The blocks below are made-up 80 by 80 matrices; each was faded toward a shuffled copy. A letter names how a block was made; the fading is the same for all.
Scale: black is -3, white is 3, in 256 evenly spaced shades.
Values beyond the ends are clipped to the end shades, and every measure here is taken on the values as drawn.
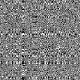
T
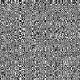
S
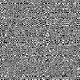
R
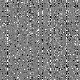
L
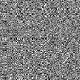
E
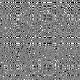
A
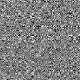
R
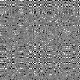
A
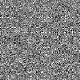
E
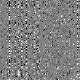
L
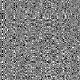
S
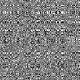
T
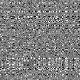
R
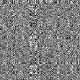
S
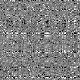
R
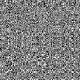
E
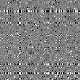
A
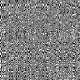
S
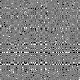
A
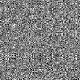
E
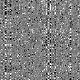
L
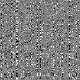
L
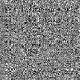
E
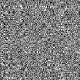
E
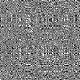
R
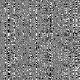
L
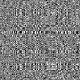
T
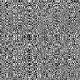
T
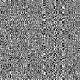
S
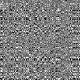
T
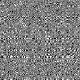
R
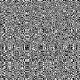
T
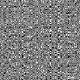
S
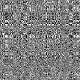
T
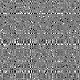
A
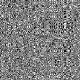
E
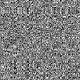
E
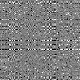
A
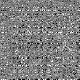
R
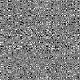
R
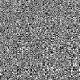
E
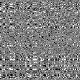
R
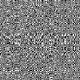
T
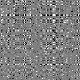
A
